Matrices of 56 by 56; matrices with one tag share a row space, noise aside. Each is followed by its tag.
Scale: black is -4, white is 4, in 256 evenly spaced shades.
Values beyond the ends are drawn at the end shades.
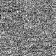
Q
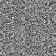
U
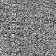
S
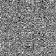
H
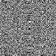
H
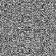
H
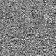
U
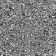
U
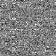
S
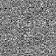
H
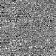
S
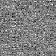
S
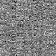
S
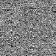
Q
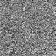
U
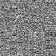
S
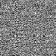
S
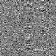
H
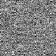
S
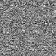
U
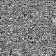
Q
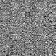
U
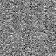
U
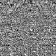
Q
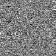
Q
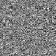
U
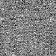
S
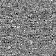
Q
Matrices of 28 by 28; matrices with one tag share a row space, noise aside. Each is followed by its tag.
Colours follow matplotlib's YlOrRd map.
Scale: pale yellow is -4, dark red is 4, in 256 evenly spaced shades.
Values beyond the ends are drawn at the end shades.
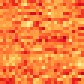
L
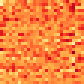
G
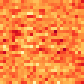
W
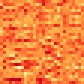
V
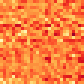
G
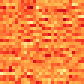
L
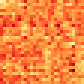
G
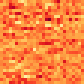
V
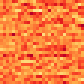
L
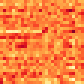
G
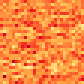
W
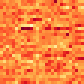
L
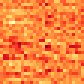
V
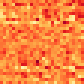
G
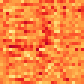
V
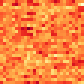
W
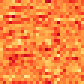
V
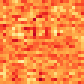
W
